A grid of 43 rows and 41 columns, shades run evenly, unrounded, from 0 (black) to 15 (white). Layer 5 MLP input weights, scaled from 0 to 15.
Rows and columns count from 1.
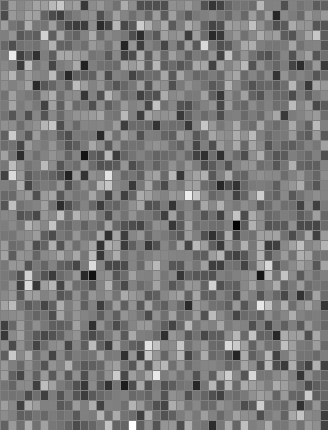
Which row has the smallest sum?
16
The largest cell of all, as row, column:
43, 17
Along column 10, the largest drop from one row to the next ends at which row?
27
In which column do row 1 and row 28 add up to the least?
11
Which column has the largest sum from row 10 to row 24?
2
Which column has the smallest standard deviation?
1
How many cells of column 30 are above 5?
35
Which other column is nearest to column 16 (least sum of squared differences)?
5
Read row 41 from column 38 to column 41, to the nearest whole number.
3 6 9 5
